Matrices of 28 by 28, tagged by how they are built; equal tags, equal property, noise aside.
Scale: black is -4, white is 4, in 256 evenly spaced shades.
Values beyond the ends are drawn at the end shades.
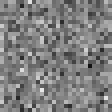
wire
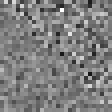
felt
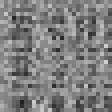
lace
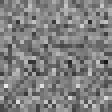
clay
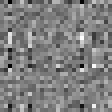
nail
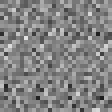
clay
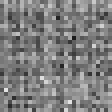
lace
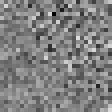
felt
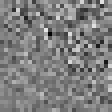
felt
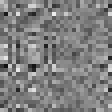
nail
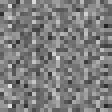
wire
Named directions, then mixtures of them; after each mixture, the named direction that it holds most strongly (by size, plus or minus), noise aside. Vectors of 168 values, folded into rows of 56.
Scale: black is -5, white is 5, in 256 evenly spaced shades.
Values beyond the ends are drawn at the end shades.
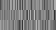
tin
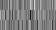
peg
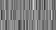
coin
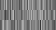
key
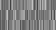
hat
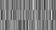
coin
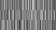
key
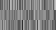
tin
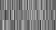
key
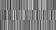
hat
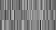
key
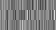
hat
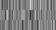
peg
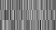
key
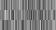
key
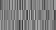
tin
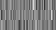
coin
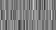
coin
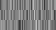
tin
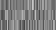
hat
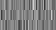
coin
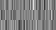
coin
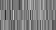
key
